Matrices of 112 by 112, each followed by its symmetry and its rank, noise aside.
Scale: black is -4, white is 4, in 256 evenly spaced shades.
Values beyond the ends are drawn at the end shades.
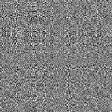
antisymmetric, rank eight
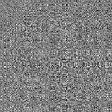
antisymmetric, rank twelve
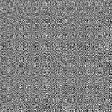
antisymmetric, rank eight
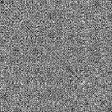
symmetric, rank twelve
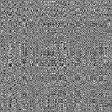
no symmetry, rank eight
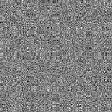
antisymmetric, rank twelve
